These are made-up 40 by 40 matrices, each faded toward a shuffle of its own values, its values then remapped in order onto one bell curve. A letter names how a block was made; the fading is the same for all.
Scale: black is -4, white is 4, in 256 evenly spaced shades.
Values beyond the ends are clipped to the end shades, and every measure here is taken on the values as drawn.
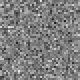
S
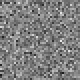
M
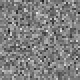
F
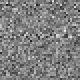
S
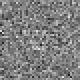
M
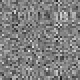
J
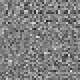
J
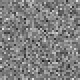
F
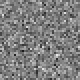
F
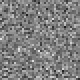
M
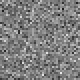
F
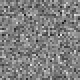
S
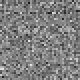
S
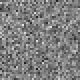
F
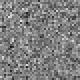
M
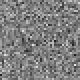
M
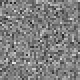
F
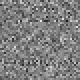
S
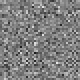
J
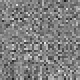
J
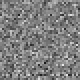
S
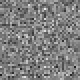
M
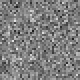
M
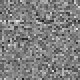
S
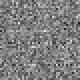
S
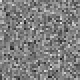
F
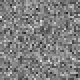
M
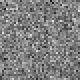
F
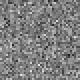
F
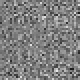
J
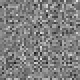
J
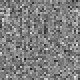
M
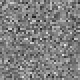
S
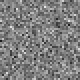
F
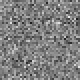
S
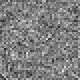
M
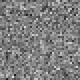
F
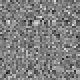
J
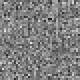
M
